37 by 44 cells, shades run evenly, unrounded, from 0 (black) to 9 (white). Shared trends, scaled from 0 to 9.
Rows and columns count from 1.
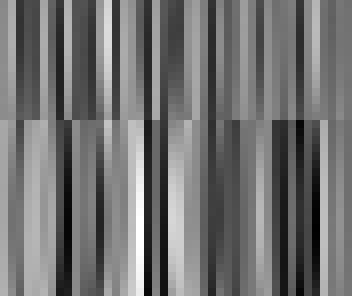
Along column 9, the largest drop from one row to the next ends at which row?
16
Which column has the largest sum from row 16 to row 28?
18
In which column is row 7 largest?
14
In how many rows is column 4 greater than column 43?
22
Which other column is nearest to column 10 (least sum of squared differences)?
15
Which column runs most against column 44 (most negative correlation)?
8
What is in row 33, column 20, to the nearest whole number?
4
